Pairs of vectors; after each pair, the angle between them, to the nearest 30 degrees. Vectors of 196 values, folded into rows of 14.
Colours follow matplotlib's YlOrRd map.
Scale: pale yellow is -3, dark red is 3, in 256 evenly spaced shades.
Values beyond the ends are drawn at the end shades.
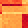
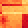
30 degrees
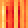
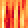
30 degrees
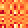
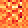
90 degrees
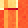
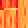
150 degrees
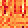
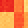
90 degrees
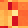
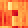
150 degrees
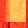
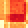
150 degrees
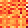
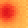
90 degrees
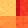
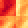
150 degrees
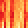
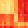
90 degrees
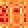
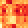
60 degrees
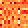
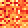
60 degrees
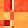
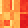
60 degrees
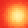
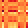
90 degrees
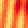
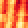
30 degrees
